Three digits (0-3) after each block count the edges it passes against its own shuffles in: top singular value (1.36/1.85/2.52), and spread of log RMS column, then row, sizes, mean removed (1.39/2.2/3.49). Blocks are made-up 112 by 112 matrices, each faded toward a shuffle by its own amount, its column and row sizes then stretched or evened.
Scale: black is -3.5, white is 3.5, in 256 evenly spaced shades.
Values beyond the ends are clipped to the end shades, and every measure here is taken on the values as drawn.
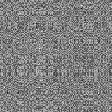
3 1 0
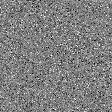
0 0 0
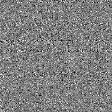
1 1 2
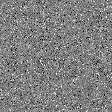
0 1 0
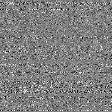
0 1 3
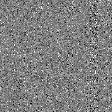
1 2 0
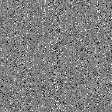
0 2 0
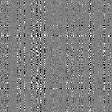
3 3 2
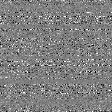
0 0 3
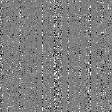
1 3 2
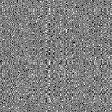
3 2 0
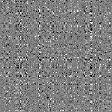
3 2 2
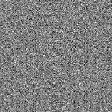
2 1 1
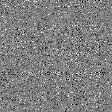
1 1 2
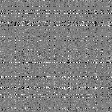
2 2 3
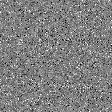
1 0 1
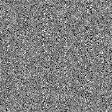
1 2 0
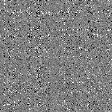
0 2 2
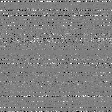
1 0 3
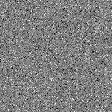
2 0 0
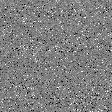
0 0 1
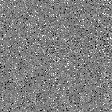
2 1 0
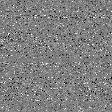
1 0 2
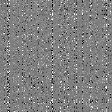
2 3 1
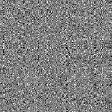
3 2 1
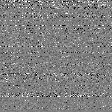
0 1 3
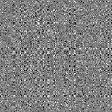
3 2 2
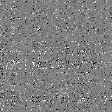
0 2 2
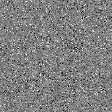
1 1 1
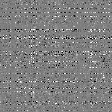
2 2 3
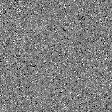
1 1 0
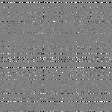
3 1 3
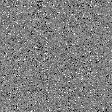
0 1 1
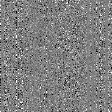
0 3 0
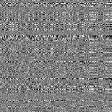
3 1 3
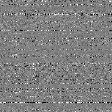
2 1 3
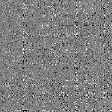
2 2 2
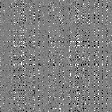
3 3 2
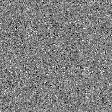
1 0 1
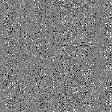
2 2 1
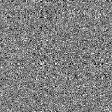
2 1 2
